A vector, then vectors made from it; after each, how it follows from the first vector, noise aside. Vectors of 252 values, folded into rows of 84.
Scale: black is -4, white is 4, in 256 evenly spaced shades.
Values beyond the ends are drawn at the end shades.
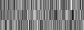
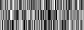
reversed, negated, scaled up.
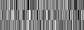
wrapped around, negated.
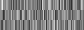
wrapped around.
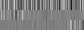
negated, partly zeroed.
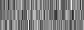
copied.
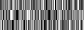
reversed, negated, scaled up.
